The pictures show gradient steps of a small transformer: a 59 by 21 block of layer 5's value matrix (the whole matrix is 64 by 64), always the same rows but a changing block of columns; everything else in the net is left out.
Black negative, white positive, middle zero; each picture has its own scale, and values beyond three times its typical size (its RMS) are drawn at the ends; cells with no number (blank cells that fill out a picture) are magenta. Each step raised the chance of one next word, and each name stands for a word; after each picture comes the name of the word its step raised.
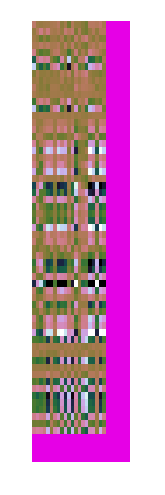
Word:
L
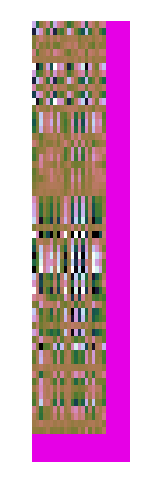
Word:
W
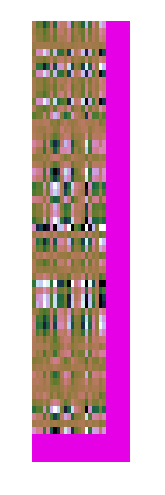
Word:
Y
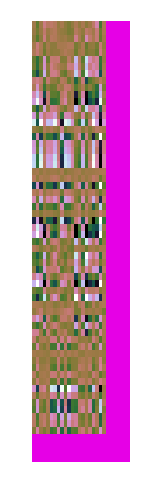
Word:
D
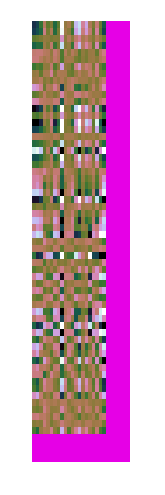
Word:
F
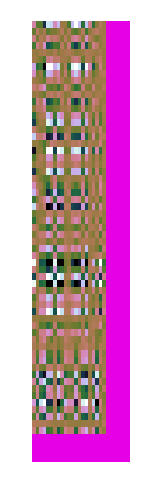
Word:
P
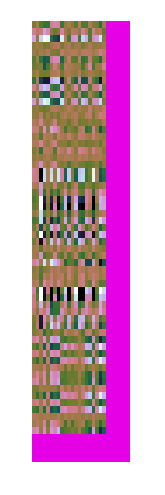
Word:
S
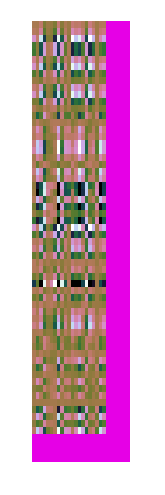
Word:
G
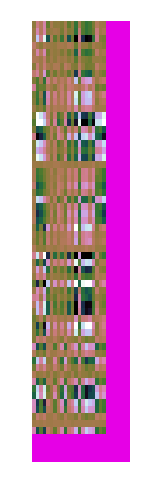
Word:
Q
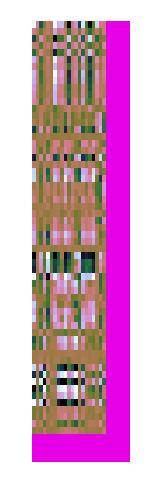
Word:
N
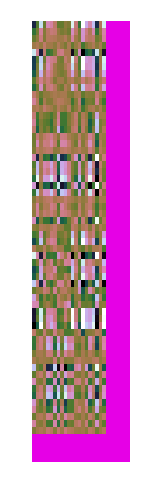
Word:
N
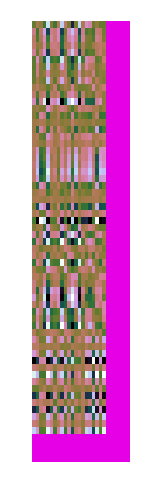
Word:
S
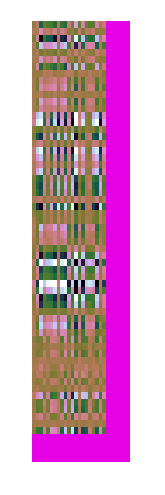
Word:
P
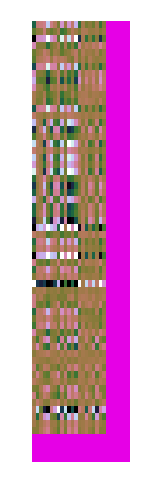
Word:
Y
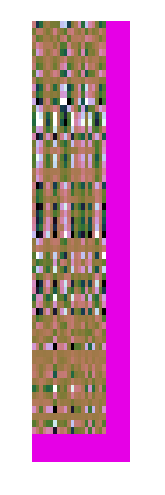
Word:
D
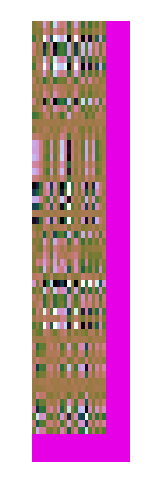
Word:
G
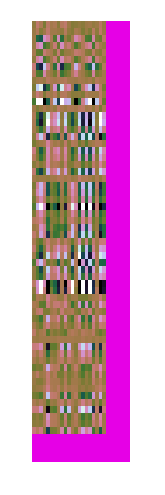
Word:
P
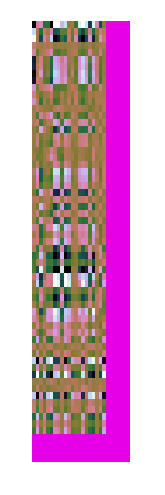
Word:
S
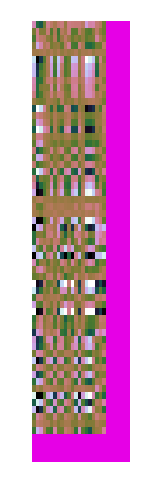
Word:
L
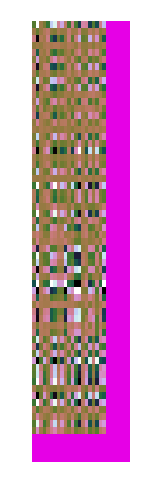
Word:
S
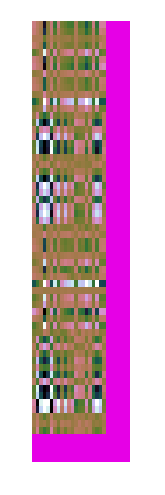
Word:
Q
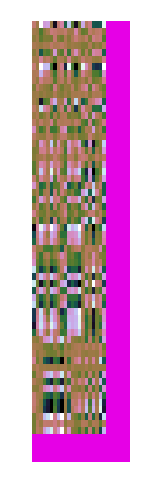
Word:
Y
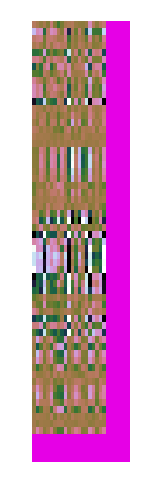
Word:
W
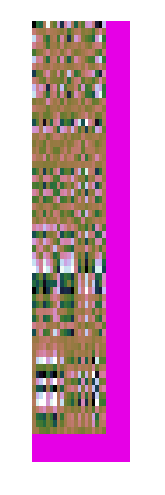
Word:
W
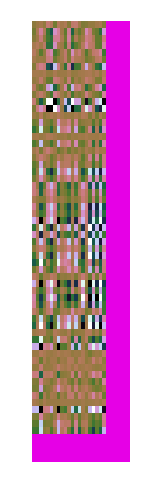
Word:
Y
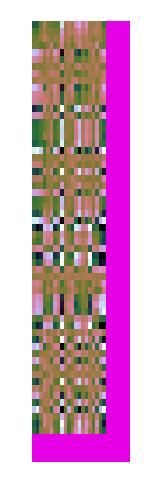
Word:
Y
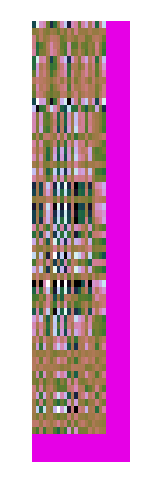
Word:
L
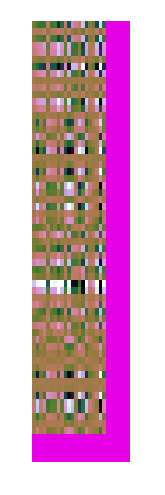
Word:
P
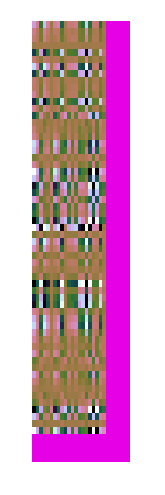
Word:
Y
